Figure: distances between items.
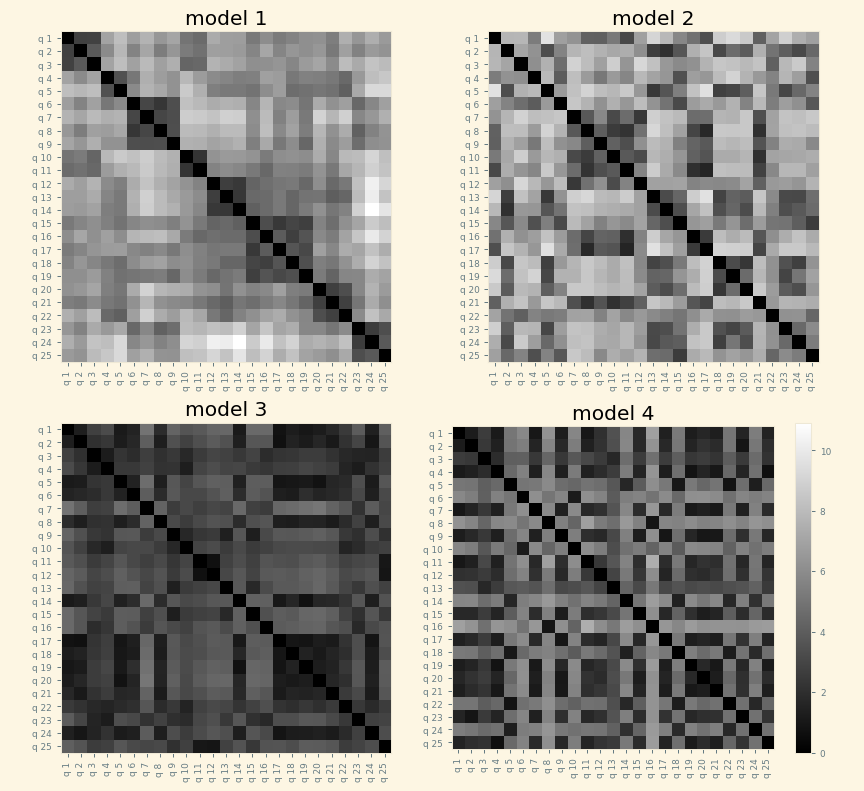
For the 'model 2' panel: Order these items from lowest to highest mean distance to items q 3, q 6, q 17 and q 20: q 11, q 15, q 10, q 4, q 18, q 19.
q 15, q 11, q 4, q 18, q 10, q 19
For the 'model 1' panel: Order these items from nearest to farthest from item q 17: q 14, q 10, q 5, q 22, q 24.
q 14, q 10, q 5, q 22, q 24
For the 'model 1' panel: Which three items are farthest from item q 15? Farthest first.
q 24, q 25, q 23
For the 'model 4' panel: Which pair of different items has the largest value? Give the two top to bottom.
q 11, q 16
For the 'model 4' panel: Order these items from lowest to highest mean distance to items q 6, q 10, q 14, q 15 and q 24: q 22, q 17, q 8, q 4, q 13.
q 22, q 13, q 4, q 17, q 8
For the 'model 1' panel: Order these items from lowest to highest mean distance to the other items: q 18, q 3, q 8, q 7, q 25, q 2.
q 18, q 2, q 8, q 3, q 7, q 25
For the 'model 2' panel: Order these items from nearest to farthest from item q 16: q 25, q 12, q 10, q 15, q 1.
q 10, q 1, q 12, q 15, q 25
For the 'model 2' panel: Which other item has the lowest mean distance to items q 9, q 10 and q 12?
q 21
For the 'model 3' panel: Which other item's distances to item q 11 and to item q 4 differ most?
q 12
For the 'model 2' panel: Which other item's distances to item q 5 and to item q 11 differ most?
q 17
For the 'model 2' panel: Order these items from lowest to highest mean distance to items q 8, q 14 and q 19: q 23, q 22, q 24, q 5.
q 23, q 5, q 24, q 22
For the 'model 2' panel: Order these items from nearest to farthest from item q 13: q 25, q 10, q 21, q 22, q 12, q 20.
q 20, q 25, q 22, q 12, q 10, q 21
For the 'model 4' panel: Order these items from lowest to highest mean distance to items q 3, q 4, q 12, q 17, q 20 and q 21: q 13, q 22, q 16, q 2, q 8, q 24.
q 2, q 13, q 22, q 24, q 8, q 16
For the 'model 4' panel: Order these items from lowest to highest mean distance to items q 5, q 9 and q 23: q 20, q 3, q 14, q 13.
q 20, q 3, q 13, q 14
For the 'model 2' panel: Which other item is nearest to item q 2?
q 14
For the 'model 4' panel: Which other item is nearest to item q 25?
q 4
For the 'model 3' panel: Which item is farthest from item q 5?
q 7
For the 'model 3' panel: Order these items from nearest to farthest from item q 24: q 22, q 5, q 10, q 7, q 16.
q 5, q 22, q 10, q 16, q 7
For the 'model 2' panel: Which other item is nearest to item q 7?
q 12
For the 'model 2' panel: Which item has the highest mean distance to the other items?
q 3
